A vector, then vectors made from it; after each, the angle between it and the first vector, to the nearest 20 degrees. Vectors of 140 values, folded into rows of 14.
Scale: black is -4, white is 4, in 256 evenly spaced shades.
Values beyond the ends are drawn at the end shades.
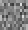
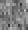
100 degrees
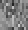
80 degrees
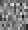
160 degrees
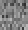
40 degrees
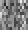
60 degrees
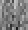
60 degrees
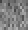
120 degrees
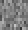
120 degrees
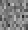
140 degrees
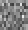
20 degrees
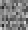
80 degrees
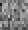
100 degrees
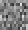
20 degrees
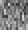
60 degrees
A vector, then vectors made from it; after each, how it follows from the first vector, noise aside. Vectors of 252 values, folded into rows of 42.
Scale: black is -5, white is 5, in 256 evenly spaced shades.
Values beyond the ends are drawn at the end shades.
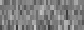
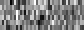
reversed, negated, scaled up.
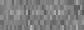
wrapped around, negated, shrunk.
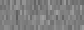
reversed, shrunk.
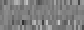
wrapped around, partly zeroed.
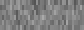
reversed, shrunk.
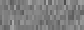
wrapped around, negated, shrunk.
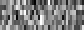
reversed, scaled up.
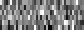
scaled up.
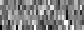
scaled up.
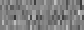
wrapped around, partly zeroed.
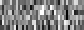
scaled up.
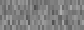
wrapped around, negated, shrunk.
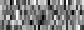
reversed, negated, scaled up.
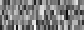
scaled up.
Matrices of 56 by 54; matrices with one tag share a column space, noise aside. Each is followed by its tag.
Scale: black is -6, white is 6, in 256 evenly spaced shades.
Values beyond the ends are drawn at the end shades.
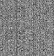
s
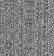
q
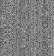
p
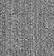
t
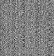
p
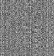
p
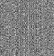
t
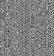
p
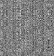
s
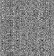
s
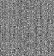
q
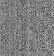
s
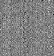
p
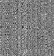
t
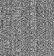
s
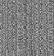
t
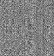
q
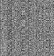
s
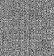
s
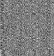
t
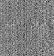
q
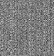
s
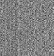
s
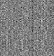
s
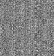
q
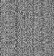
p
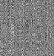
q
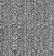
t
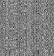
t
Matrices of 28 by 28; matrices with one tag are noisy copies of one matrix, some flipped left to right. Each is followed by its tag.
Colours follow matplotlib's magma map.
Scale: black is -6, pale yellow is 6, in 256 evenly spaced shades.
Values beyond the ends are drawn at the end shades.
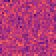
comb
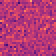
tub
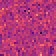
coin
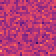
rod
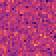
comb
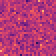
rod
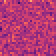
tub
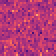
coin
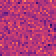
tub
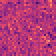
tub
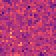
comb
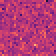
comb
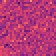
tub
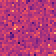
rod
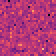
comb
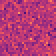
tub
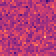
comb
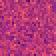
rod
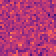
comb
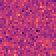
coin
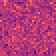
tub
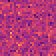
comb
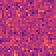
coin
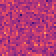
comb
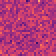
rod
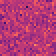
comb
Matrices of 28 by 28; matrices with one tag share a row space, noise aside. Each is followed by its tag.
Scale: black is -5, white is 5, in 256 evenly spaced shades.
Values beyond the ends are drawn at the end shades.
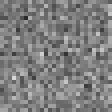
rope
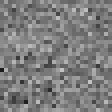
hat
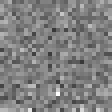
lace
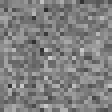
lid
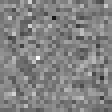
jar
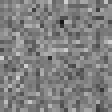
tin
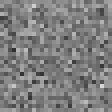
jar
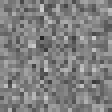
lid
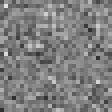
hat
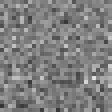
rope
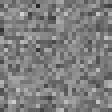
hat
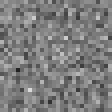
tin
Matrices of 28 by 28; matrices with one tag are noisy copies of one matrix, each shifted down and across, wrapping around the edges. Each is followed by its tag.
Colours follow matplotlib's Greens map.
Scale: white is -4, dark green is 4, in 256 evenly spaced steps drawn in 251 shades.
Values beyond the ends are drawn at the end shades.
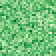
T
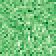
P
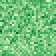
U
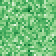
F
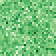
F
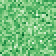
T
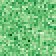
T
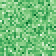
T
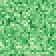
U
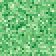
U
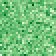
F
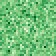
P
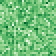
P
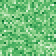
T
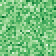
F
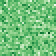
F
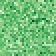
U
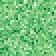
P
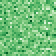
F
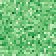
U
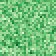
F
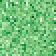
P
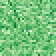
F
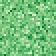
F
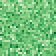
U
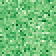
T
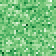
F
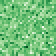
F
